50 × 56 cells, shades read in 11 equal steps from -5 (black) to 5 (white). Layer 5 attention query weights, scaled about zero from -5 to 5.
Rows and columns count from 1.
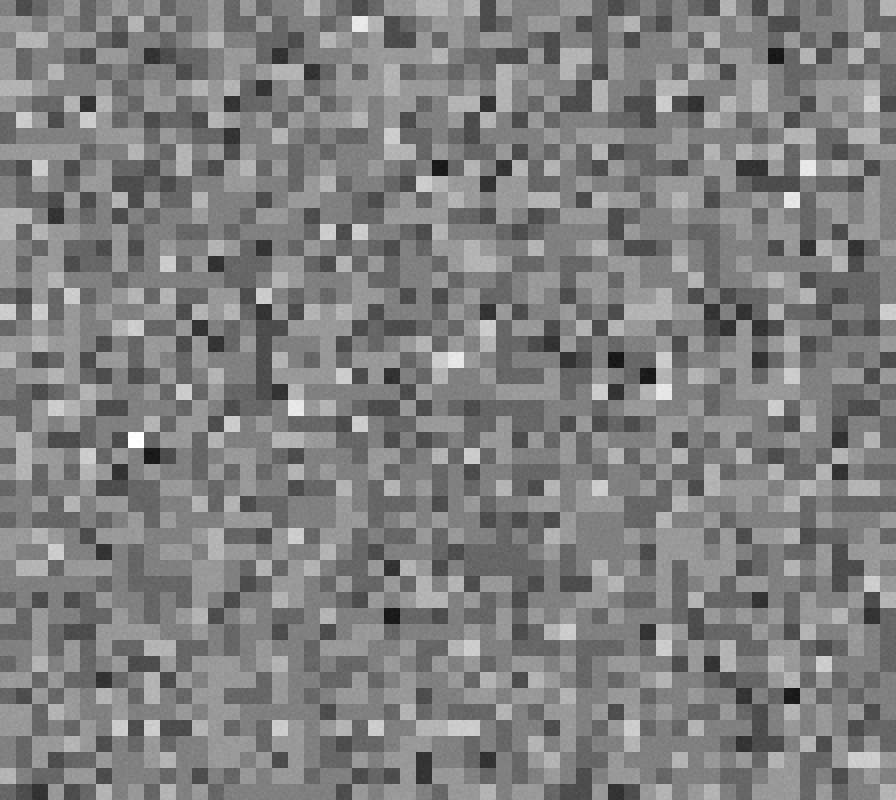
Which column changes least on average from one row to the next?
16
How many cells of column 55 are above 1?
8
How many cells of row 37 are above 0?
18
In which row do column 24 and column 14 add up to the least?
22
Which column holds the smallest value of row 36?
25
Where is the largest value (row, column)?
28, 9
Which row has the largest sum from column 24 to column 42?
46
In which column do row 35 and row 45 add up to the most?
4
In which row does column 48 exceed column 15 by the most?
7
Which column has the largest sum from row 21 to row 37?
42
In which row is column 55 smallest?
39
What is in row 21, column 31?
3
